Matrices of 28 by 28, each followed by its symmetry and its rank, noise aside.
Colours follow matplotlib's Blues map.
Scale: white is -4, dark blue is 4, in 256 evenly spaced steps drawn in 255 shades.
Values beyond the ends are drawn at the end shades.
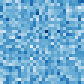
antisymmetric, rank eight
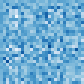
no symmetry, rank six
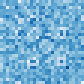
symmetric, rank seven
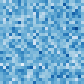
no symmetry, rank seven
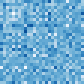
symmetric, rank six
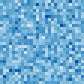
no symmetry, rank seven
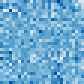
no symmetry, rank eight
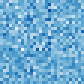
no symmetry, rank eight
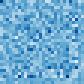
symmetric, rank eight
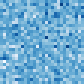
antisymmetric, rank eight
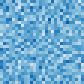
no symmetry, rank six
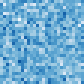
no symmetry, rank eight
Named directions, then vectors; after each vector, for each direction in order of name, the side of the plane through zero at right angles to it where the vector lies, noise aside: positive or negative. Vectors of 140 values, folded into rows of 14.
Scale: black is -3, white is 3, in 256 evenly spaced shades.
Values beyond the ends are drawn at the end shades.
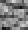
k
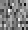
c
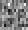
negative, negative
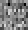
positive, positive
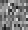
negative, positive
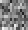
negative, negative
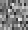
positive, negative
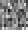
negative, negative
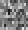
negative, negative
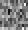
negative, negative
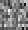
positive, positive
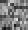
negative, positive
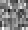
negative, negative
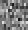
negative, positive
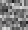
positive, negative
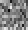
negative, negative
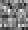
positive, positive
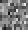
negative, positive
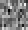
negative, negative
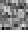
positive, positive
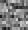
negative, positive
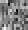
positive, negative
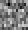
positive, positive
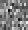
negative, positive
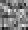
positive, positive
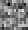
positive, positive
